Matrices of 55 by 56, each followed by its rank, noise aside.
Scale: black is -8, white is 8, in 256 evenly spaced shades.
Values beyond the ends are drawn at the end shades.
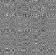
four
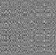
three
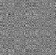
four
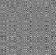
three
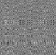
three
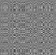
two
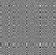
one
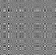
one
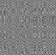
three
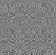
four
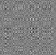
three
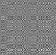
two
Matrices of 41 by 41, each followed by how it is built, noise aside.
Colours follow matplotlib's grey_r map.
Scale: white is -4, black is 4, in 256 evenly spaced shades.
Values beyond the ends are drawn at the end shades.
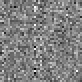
uneven columns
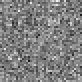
blocks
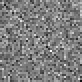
diagonal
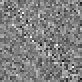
banded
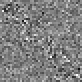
banded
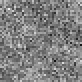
smooth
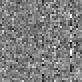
uneven columns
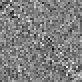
banded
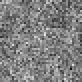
smooth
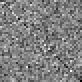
diagonal
